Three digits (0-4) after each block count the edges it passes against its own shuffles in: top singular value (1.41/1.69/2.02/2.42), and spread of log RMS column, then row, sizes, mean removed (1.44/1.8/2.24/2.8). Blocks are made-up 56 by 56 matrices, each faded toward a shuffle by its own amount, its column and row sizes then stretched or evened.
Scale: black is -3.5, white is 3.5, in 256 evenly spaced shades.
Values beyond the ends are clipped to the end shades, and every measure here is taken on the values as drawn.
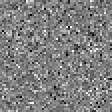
1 0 1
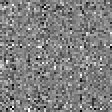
0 3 2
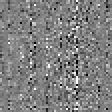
2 4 0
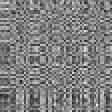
4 2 3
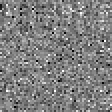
2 0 0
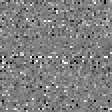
1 0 3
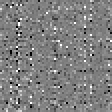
2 3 0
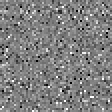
2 0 0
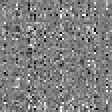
2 4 2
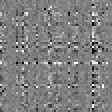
4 4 2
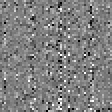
1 4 0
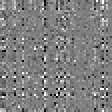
4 4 3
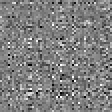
3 3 3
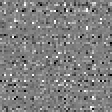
2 2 4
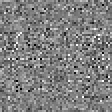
1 1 3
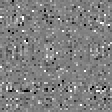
1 1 2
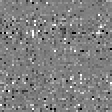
1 1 3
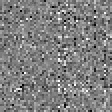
0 2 1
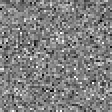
0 0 0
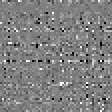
2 2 4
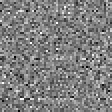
2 0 1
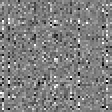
1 4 1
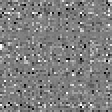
0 3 4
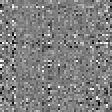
1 4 2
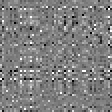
4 3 3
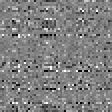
3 2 4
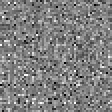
2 2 1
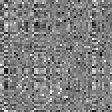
4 3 0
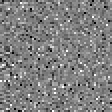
2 0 0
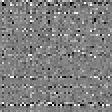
3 1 4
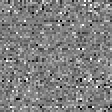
0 1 4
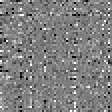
3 2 3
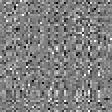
4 3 0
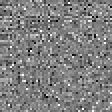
3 0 1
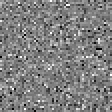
1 1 1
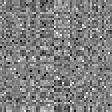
4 0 0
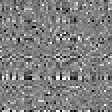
4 0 3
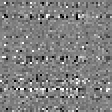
3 2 4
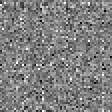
2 1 1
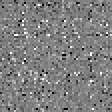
0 1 2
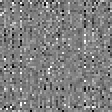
3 3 1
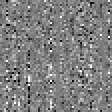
0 4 0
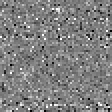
1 0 2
